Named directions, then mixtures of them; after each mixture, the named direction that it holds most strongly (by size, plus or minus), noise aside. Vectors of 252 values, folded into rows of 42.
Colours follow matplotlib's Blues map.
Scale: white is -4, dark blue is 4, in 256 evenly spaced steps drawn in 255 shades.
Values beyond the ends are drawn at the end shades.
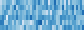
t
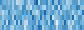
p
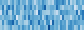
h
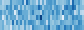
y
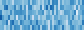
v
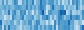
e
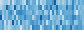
y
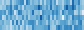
y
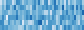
t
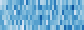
y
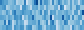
p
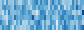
p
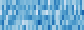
t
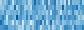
t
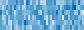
y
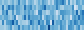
h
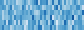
p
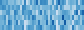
p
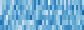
t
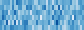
p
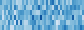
p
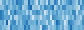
p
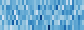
y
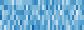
v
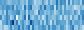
h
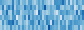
h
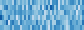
v
